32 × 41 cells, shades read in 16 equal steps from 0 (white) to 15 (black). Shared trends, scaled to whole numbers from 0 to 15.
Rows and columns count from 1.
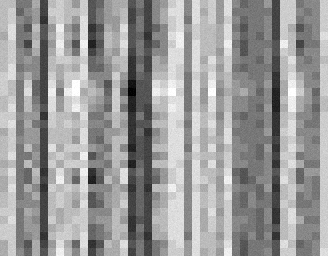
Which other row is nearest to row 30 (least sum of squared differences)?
15
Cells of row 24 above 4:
25
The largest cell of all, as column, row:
17, 12
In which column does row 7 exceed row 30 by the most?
10
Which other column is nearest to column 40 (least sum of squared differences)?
24
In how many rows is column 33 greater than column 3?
20
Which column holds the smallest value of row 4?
8
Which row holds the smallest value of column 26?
23
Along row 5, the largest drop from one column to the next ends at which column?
36
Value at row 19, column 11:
3
